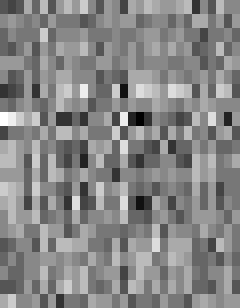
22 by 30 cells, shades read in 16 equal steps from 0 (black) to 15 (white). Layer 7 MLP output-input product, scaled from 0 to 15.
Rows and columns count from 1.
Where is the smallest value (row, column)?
9, 18
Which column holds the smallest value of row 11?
22
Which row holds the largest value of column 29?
7
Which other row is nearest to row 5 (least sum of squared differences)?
3
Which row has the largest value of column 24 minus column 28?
19
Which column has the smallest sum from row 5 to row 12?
23
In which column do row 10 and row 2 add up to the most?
15
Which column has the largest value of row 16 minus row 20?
16
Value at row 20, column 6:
11
